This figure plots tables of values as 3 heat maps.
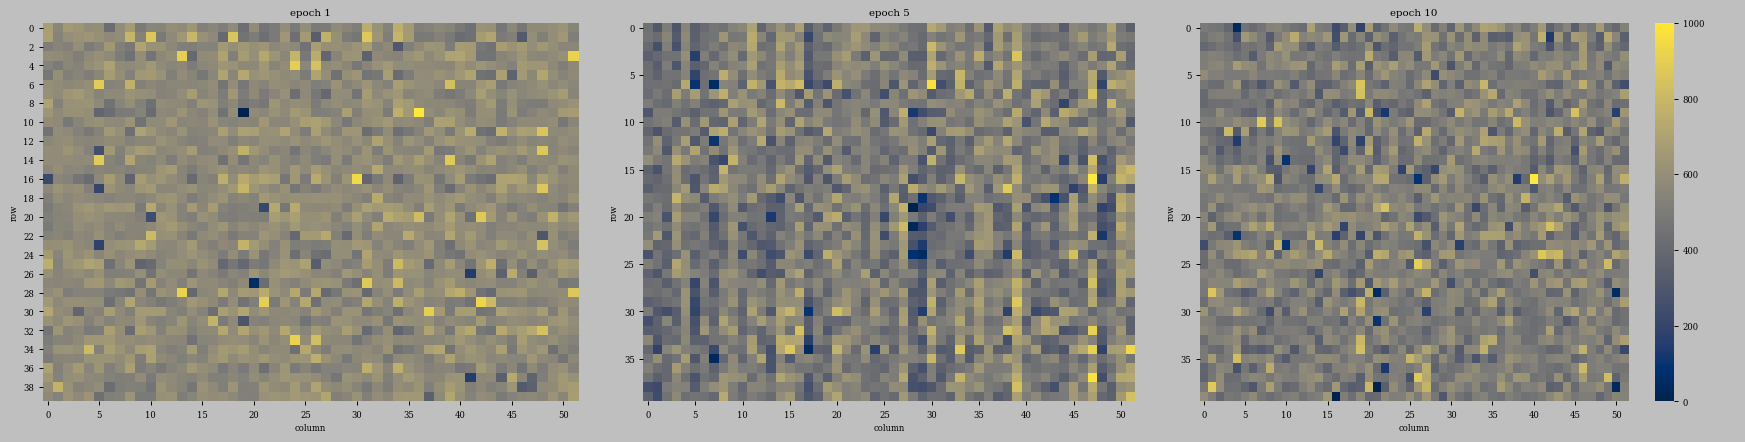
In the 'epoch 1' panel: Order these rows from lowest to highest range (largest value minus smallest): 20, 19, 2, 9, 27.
2, 19, 20, 27, 9
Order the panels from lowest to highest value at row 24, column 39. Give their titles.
epoch 1, epoch 10, epoch 5
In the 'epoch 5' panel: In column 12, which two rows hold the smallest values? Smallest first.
26, 23
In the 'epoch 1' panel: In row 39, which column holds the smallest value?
37
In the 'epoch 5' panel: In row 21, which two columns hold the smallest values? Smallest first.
28, 29
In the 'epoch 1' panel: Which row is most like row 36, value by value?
0
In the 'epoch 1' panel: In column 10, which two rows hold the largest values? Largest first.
1, 22
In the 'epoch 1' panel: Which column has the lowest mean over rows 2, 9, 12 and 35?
19
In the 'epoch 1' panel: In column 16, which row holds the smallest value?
30
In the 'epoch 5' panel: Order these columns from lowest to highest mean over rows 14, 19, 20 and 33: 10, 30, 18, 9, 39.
10, 18, 30, 9, 39
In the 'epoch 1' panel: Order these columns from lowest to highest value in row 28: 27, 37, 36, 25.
27, 25, 37, 36
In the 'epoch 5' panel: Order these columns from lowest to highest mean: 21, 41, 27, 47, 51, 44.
44, 41, 21, 51, 27, 47
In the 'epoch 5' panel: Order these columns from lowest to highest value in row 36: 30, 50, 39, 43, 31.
31, 43, 30, 50, 39
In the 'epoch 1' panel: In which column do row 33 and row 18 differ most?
24
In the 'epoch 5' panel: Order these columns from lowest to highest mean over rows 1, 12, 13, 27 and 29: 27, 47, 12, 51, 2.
2, 51, 27, 12, 47
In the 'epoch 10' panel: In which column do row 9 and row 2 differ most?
45
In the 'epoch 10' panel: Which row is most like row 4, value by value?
27
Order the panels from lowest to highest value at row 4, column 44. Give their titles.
epoch 5, epoch 10, epoch 1
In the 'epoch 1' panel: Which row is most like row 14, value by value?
6
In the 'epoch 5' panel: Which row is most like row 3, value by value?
29
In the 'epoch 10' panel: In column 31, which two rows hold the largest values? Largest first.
9, 21
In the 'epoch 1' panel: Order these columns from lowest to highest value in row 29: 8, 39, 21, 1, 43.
39, 1, 8, 43, 21
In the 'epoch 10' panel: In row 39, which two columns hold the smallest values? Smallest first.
16, 29
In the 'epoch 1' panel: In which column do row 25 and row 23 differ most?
5
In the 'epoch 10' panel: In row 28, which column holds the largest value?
1
